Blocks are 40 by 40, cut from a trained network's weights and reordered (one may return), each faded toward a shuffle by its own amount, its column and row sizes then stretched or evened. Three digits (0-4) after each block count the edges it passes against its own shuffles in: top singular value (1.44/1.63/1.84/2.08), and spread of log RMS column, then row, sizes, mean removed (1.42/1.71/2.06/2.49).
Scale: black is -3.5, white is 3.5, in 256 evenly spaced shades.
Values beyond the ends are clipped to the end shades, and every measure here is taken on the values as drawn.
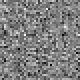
2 2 0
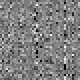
1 4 0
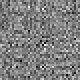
2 1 0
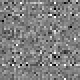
3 1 2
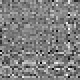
3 1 3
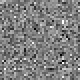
1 1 0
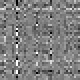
3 4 1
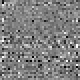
2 0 4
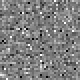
0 0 0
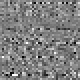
1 0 4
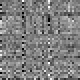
3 3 1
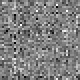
2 2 0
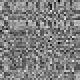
4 1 0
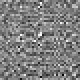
3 0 2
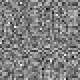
3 0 0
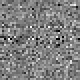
1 0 2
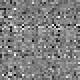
2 3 4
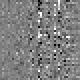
1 4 0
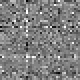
1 1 3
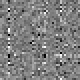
3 3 0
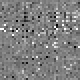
1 1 3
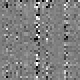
3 4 1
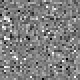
1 0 0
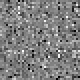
2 2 0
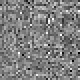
1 1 0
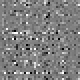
2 3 4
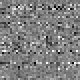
2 0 4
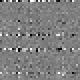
4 1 3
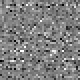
2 0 2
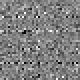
2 2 3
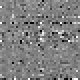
2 1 3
